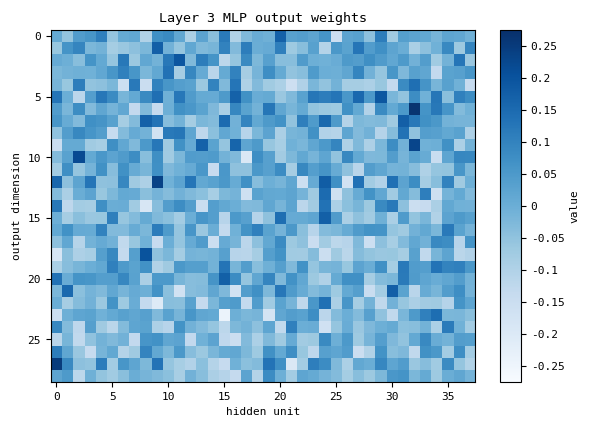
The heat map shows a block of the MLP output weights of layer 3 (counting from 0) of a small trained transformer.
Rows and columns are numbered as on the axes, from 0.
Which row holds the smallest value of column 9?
22
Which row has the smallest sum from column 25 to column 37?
18
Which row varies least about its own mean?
28
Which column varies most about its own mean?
9
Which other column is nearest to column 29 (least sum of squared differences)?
4
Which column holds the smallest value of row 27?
21
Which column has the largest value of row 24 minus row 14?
8
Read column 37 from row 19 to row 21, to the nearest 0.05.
0.05 0 0
